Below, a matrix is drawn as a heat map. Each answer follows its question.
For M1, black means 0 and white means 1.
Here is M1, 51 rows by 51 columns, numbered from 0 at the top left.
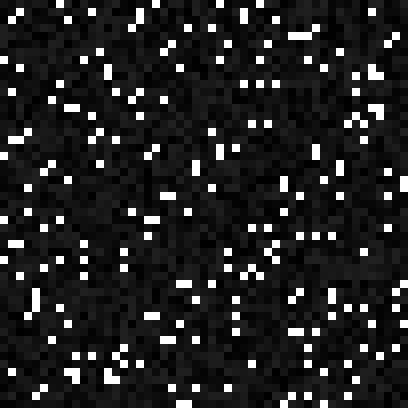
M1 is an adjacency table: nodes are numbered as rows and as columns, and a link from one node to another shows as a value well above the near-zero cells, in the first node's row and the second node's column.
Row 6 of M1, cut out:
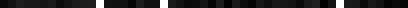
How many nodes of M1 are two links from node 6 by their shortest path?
3
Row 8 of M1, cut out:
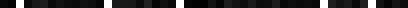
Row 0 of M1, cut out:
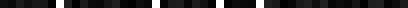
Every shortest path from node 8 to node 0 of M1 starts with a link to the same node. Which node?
node 2
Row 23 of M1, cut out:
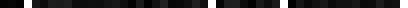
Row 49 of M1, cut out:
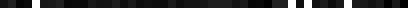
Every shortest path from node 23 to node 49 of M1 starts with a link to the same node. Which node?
node 3
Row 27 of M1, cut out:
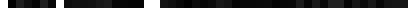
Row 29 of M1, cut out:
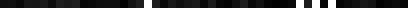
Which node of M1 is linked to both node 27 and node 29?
node 18
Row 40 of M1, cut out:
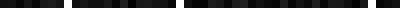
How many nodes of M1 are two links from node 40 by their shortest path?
6
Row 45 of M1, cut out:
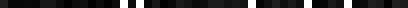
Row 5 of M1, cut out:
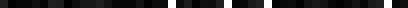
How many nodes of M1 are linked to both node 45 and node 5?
0
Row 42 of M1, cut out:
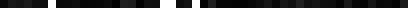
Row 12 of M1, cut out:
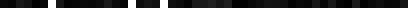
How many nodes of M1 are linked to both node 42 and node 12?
2
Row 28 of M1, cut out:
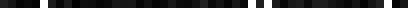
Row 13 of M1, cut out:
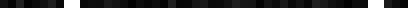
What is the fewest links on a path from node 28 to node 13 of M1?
6
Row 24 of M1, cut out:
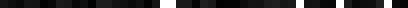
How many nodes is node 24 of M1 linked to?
5
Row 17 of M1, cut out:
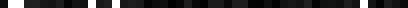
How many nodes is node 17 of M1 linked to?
5
